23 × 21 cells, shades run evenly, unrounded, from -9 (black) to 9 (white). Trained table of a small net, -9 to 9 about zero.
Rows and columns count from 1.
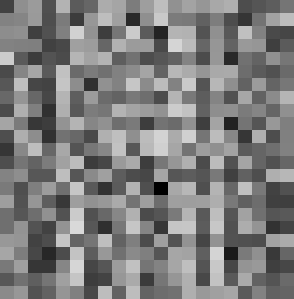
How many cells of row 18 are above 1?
9
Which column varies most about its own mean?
12
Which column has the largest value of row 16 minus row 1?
1
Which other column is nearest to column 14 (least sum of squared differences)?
16
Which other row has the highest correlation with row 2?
14
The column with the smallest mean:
4
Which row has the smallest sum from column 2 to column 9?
20
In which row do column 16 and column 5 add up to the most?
7
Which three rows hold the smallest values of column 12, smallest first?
15, 3, 18
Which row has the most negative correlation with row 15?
2
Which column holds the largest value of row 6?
5
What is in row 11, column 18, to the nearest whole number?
-5
